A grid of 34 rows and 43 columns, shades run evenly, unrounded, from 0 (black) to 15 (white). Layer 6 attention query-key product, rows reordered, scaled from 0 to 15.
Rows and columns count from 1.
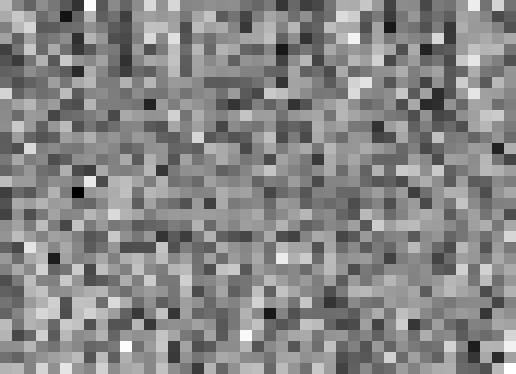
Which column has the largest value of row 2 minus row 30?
29
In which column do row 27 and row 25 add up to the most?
4
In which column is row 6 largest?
40
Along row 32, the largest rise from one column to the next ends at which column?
41
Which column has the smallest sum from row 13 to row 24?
33
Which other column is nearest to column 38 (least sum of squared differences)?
16
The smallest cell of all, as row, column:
18, 7
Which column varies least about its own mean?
20
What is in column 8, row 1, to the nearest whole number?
15
